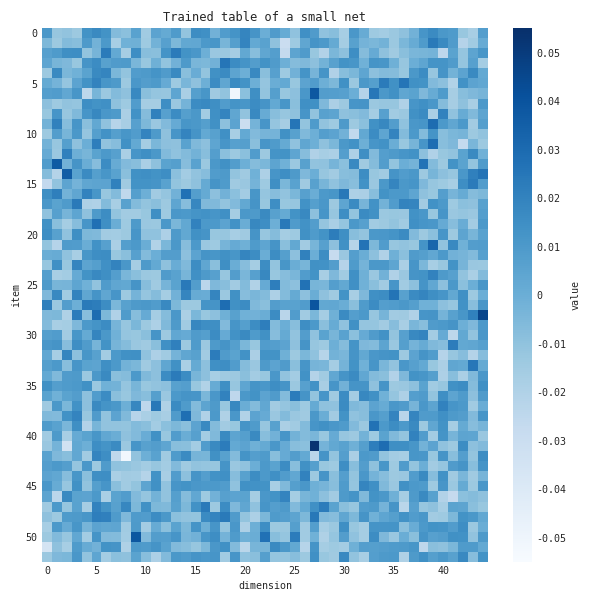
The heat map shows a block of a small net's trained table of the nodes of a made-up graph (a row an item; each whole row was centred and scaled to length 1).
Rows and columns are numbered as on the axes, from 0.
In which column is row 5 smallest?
41
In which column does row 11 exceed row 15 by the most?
39
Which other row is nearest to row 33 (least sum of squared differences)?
31
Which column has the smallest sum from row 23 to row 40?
10
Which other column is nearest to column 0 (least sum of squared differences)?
26
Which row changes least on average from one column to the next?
3
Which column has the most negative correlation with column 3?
4
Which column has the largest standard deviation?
27
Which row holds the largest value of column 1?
13
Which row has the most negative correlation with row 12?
1
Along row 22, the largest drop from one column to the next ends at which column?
29
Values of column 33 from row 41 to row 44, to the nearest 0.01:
0.02 0.01 -0.01 0
